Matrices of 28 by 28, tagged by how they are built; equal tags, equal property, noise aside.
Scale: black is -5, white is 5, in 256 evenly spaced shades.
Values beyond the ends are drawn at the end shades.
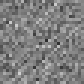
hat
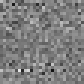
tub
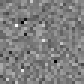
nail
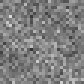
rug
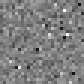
nail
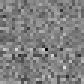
tub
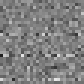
tub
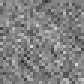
rug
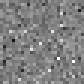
nail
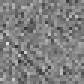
rug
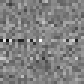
tub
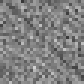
rug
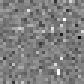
nail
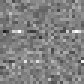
tub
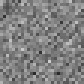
hat
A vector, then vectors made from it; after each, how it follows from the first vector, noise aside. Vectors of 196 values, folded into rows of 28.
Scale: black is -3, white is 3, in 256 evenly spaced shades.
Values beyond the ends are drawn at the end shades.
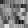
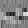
wrapped around, partly zeroed.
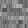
wrapped around, negated, shrunk.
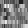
reversed, negated.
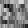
reversed.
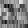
reversed.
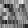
reversed.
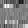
reversed, negated, partly zeroed.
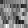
copied.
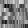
reversed.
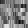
copied.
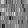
wrapped around, partly zeroed.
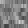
negated, shrunk.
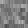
negated, shrunk.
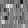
reversed, negated, partly zeroed.
